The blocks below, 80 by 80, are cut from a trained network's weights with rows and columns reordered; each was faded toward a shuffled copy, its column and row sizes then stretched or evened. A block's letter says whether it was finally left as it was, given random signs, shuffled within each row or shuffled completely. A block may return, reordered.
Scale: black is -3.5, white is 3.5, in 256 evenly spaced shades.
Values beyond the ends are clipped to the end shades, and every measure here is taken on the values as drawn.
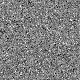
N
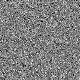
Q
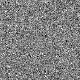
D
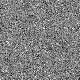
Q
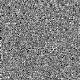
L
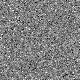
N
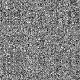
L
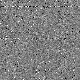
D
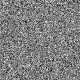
Q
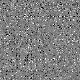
L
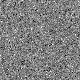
N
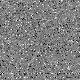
Q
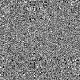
L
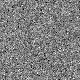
N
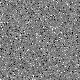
N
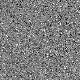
D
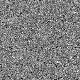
Q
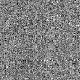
L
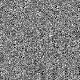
L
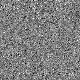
Q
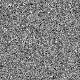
Q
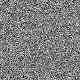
D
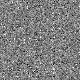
D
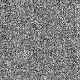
L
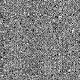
L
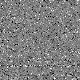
Q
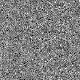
L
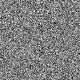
D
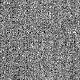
L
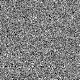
D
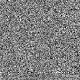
L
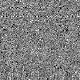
L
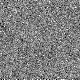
Q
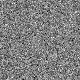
Q
